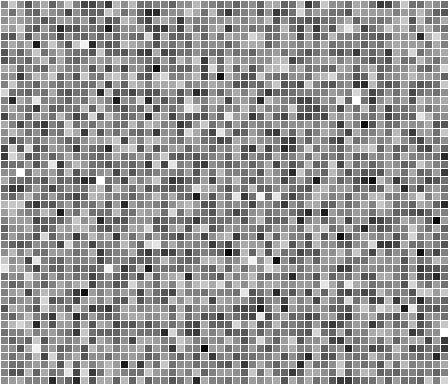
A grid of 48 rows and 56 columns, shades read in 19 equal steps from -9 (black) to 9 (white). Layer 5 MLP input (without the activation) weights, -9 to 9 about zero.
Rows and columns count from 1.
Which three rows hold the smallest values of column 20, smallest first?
9, 2, 17
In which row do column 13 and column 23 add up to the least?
12
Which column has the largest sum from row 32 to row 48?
23
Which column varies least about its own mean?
54
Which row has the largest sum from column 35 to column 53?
36
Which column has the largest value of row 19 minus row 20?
4
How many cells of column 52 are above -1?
29
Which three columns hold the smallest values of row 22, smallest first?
37, 56, 15
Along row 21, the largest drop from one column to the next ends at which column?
8
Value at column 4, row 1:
-3
